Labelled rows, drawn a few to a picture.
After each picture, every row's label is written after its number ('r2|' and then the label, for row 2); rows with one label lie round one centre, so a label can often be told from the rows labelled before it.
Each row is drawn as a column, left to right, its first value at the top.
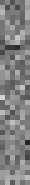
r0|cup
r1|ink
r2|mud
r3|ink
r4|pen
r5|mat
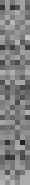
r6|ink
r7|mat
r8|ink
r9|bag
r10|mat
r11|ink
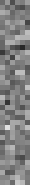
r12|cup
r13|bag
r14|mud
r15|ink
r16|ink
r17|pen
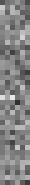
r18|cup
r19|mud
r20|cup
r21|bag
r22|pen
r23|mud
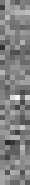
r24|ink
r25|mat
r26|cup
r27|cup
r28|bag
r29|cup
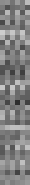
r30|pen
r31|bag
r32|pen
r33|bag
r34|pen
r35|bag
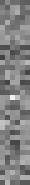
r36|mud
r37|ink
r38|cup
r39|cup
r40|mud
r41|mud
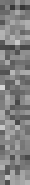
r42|pen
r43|mud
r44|ink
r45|bag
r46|ink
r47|ink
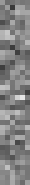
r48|pen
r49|pen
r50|ink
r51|cup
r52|cup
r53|bag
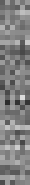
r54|mud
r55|bag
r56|mud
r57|bag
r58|cup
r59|bag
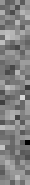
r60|bag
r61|pen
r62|pen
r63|ink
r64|cup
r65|mat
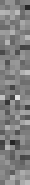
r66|cup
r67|bag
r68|mat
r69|cup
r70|ink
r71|ink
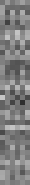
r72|cup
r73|pen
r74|bag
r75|pen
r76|bag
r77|pen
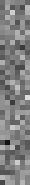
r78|mud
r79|mat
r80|bag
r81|pen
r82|ink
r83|cup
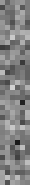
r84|ink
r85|mud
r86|pen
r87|mat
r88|bag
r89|pen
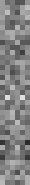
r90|mat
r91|cup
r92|pen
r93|mud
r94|cup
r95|mat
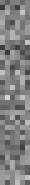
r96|ink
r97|cup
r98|pen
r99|ink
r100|cup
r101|mud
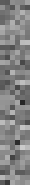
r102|mud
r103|mud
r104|ink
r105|mat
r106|bag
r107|bag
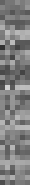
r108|mud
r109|pen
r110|mud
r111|pen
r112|pen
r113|pen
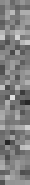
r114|pen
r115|mat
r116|cup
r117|pen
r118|bag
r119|bag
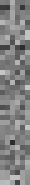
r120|ink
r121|ink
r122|mat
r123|mud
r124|ink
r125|pen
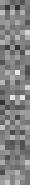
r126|bag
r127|ink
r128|cup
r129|ink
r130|cup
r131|pen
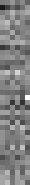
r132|ink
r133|ink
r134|bag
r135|ink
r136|bag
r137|cup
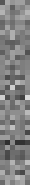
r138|cup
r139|mat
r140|pen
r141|mat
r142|mat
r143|cup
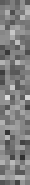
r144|mud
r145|cup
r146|pen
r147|mud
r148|mat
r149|cup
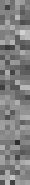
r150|mud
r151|ink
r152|mud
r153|mat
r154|pen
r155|pen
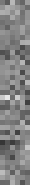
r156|cup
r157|cup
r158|mat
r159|cup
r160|mud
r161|bag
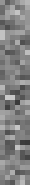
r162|pen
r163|cup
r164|cup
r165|bag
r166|mat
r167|mat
